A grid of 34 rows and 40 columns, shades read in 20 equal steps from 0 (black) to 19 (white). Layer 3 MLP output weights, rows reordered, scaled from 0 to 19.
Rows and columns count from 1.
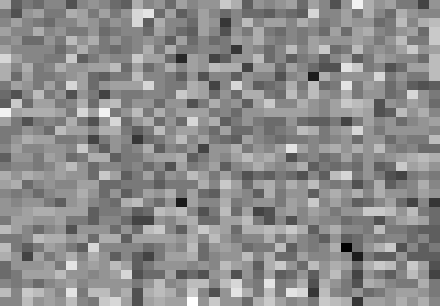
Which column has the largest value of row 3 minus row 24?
13
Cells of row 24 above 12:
10
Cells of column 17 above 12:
4
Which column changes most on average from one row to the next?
33
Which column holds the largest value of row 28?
9
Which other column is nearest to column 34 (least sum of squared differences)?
5
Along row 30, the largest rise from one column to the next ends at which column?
7
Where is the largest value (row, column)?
34, 18
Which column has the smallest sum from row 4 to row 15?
26
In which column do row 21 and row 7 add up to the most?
1
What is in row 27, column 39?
10
